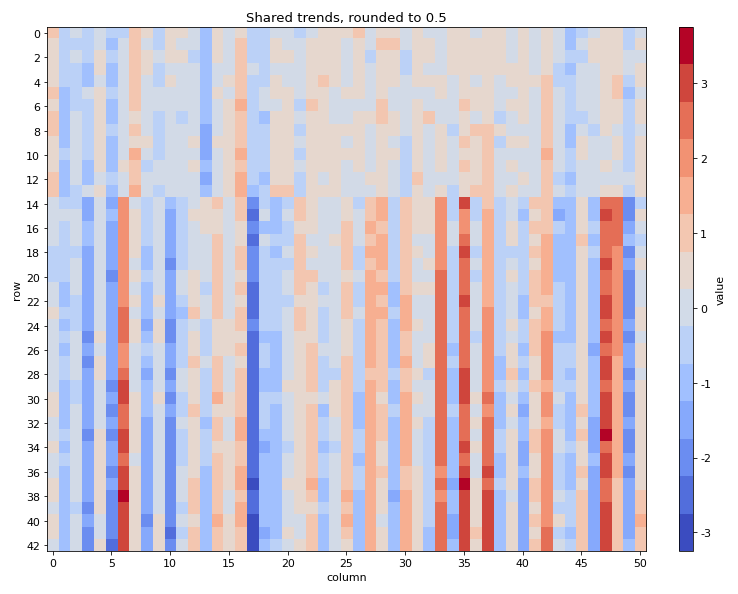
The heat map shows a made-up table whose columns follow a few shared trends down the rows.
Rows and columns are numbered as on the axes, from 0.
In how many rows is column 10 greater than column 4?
3
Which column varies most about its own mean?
6
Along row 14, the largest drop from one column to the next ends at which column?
49
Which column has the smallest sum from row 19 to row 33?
17
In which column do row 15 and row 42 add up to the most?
47
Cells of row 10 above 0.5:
4
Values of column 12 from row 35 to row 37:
0.5 0.5 1
